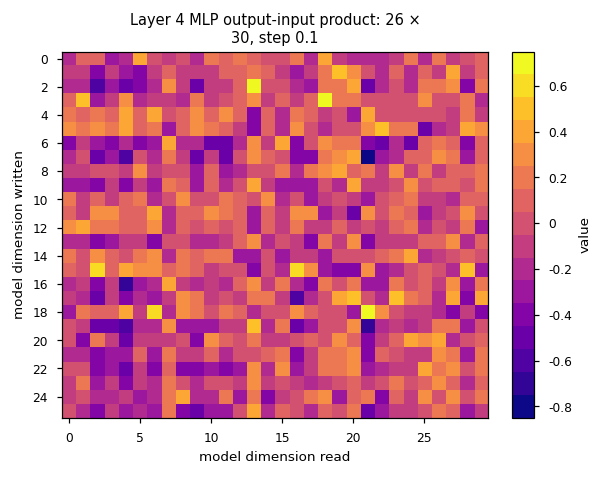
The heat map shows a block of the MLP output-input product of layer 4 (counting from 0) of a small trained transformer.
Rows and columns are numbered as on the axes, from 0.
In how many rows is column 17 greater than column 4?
16
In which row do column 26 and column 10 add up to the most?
20
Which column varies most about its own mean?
21
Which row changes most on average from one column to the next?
7
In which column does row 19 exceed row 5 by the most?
13
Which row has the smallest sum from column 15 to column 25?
19
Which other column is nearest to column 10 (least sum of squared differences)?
24
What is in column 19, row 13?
-0.1
